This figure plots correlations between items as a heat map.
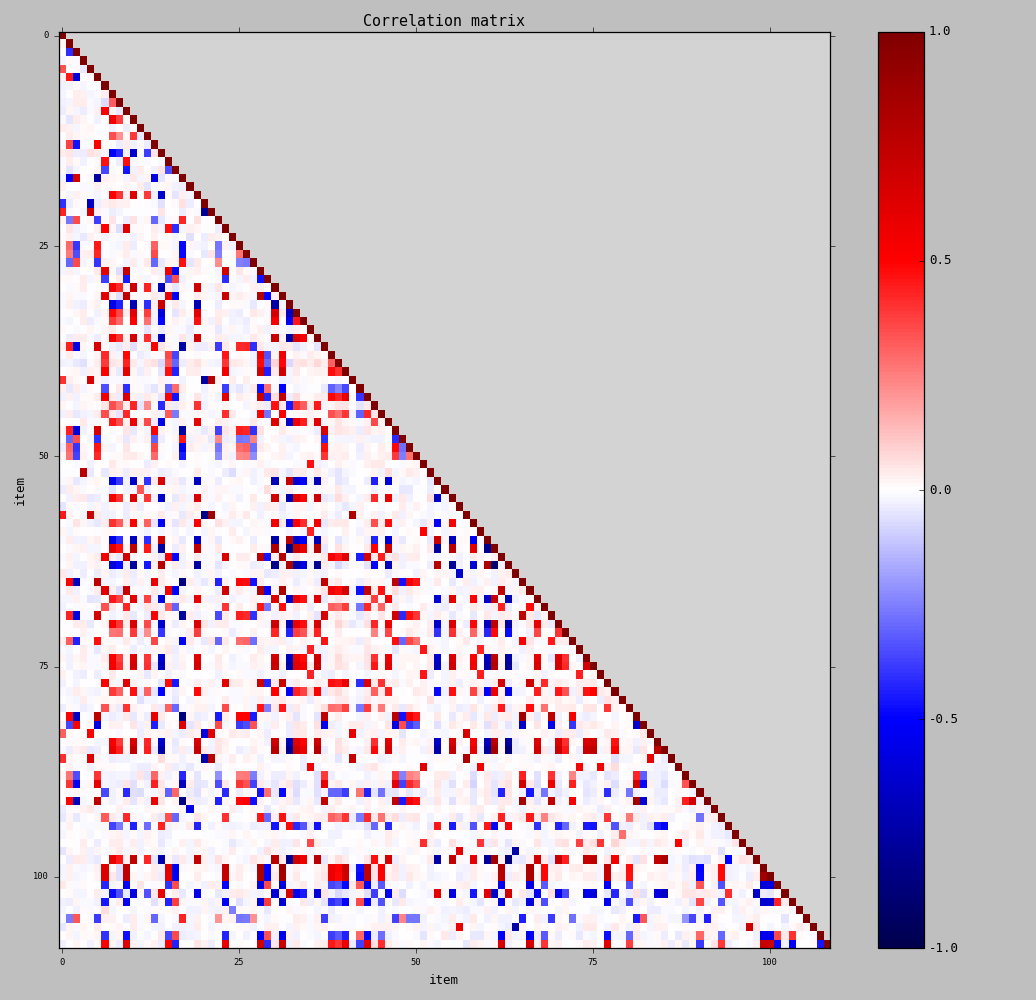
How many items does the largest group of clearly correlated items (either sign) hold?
30
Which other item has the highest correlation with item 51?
87
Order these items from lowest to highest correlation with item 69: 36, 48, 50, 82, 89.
82, 48, 36, 50, 89
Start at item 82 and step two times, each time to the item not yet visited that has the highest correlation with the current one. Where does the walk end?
2
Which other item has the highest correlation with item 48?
17
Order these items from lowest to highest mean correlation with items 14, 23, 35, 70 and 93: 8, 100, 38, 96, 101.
101, 8, 96, 38, 100
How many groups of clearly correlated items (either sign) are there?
11
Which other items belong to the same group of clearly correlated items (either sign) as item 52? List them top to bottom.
3
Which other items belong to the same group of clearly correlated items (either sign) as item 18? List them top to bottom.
92
